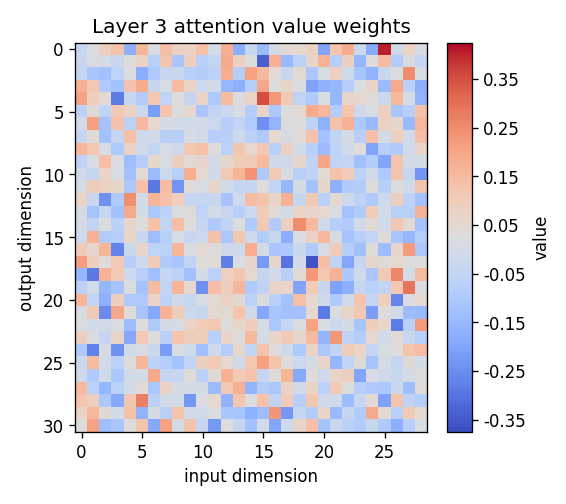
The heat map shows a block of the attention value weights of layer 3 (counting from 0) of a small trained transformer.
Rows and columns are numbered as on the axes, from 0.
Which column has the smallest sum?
23
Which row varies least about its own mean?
7
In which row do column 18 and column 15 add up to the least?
1
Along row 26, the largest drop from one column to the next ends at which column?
18
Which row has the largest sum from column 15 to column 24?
4
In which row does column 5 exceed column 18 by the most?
28
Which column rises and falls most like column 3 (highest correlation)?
25
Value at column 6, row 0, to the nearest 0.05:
0
